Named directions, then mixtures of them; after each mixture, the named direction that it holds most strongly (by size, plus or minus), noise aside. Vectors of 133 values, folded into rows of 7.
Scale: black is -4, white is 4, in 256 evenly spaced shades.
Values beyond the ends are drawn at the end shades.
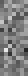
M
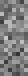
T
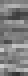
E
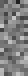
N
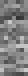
E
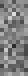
M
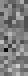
T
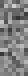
M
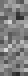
T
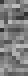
E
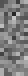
N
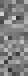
T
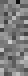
N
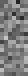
N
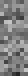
T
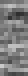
E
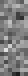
T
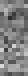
E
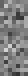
T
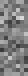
T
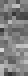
E
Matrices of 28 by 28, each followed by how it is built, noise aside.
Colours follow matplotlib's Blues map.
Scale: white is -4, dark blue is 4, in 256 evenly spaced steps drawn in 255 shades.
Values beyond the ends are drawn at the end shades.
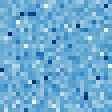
sparse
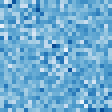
block diagonal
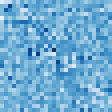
block diagonal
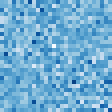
block diagonal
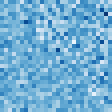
upper triangular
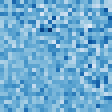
upper triangular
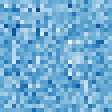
low rank
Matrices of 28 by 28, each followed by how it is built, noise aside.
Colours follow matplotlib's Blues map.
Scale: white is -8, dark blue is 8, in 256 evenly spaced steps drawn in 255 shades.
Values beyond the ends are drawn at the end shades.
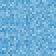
repeating rows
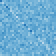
diagonal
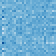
low rank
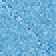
banded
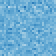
low rank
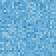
blocks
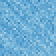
Toeplitz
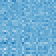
low rank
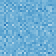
low rank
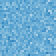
repeating rows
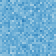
repeating rows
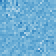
block diagonal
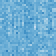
blocks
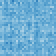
blocks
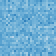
blocks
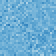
block diagonal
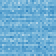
blocks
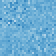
block diagonal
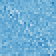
banded
